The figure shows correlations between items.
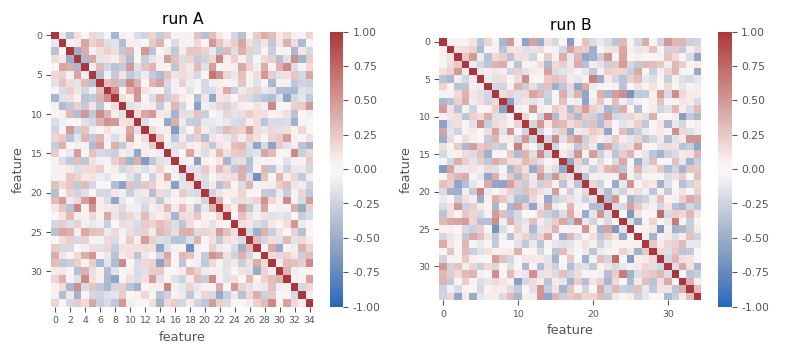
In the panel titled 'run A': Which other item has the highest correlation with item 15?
32
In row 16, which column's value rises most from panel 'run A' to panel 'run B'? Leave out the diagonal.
12
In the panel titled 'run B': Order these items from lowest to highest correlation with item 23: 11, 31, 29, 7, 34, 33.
11, 34, 31, 33, 7, 29
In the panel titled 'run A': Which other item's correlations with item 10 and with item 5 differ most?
6
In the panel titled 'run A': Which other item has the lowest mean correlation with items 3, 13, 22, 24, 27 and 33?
2
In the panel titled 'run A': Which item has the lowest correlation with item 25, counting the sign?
27
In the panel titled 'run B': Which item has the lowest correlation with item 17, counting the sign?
0
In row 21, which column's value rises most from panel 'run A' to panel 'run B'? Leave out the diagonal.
8
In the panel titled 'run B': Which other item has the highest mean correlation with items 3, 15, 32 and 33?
13
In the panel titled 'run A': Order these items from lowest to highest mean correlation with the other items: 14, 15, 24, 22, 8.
8, 14, 24, 15, 22
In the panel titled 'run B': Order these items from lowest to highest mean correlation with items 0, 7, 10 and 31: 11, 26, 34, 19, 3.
34, 26, 11, 19, 3
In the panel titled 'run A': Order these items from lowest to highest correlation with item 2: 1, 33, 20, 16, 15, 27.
16, 27, 15, 1, 33, 20
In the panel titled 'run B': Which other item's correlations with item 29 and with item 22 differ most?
25
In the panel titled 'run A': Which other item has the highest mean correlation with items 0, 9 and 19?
29
